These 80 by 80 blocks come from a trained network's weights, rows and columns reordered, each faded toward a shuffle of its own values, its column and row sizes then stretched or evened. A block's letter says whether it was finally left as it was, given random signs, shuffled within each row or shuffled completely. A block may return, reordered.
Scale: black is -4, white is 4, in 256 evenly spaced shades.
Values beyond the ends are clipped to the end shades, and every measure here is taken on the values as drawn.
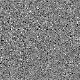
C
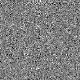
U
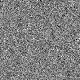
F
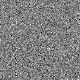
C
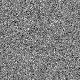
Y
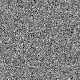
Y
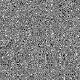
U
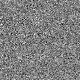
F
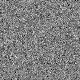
F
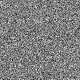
F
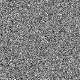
C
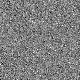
Y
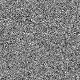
F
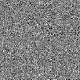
U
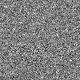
F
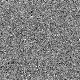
F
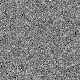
Y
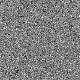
F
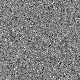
Y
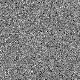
F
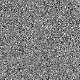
C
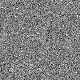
F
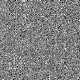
C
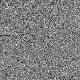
C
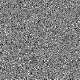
C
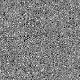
U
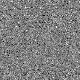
F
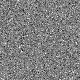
Y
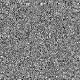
U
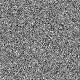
Y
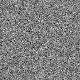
F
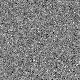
Y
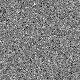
Y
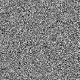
U
